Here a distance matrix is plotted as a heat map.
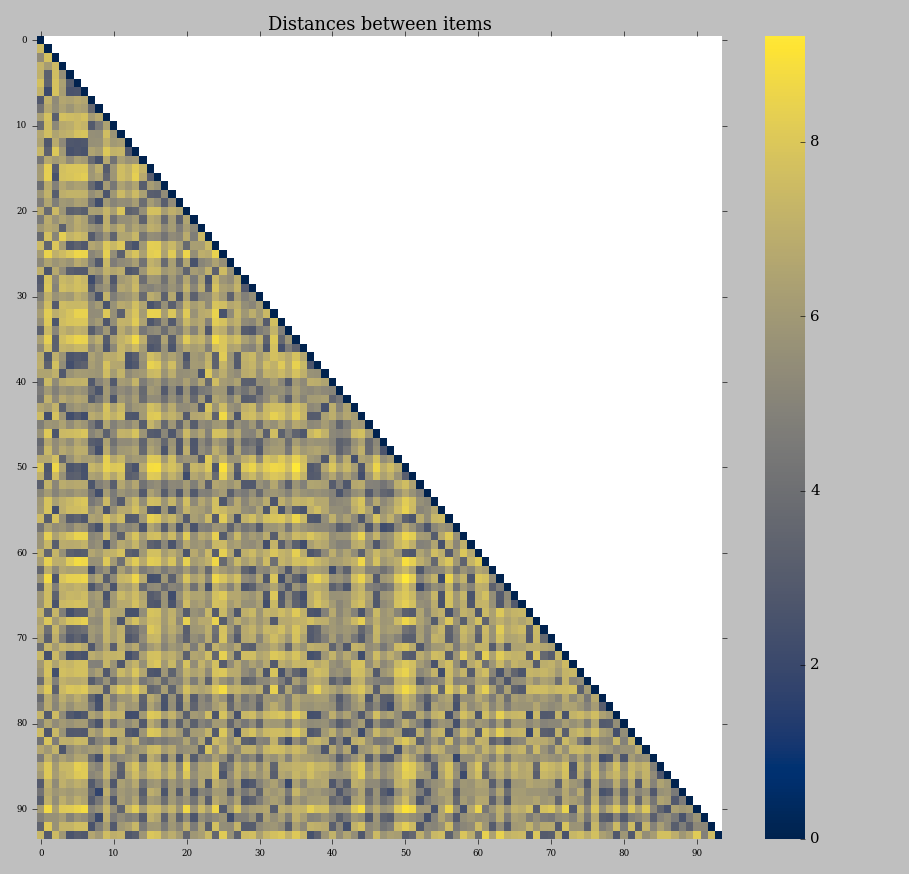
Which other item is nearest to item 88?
8
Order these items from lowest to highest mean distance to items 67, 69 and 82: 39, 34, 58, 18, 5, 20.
20, 5, 34, 39, 18, 58
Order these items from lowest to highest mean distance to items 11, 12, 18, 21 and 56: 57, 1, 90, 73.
57, 1, 73, 90
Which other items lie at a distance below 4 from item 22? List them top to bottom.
3, 39, 43, 49, 83
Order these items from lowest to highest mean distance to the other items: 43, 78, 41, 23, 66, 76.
41, 78, 23, 66, 43, 76
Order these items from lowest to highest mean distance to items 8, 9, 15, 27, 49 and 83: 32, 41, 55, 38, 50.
41, 55, 38, 50, 32
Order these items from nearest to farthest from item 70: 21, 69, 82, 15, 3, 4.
4, 69, 3, 21, 82, 15
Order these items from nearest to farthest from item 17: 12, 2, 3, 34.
34, 2, 12, 3
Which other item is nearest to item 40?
62
